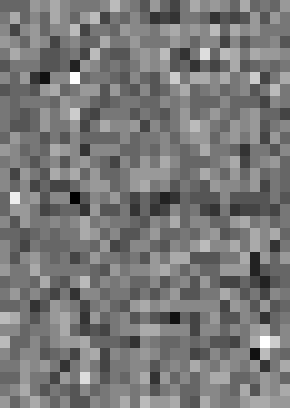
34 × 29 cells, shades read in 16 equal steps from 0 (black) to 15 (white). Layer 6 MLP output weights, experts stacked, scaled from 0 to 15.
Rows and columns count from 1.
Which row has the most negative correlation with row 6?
10
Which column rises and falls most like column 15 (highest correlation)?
17
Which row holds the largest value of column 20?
11
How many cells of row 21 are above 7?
12
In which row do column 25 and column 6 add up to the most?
1
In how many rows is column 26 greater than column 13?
15
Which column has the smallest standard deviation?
13
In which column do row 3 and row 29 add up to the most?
27
